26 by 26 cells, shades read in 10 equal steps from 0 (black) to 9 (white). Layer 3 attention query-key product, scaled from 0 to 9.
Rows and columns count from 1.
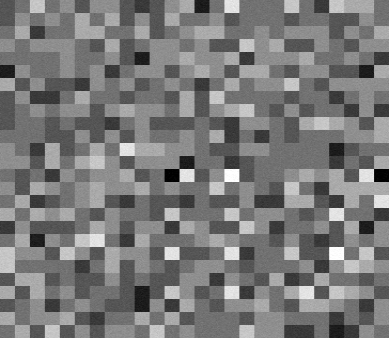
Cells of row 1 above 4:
11
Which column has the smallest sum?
9
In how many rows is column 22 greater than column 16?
11
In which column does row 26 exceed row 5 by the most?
17
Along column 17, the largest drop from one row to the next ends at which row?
5
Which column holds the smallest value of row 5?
10
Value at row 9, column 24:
2
